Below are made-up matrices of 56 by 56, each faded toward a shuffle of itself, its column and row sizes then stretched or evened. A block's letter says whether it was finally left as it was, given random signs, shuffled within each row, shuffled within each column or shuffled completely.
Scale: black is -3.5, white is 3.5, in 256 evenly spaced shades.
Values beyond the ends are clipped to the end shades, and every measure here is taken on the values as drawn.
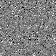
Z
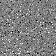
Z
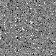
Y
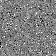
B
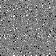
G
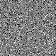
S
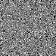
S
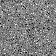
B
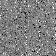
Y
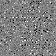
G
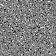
B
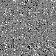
S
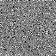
S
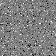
Z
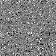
S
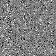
Y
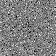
B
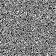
B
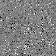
G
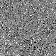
B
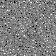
Z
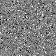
Z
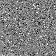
B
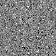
Y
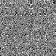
G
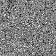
B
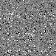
S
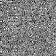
G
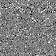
Z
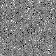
Y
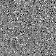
S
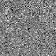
G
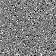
B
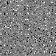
G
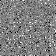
S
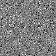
S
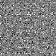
G
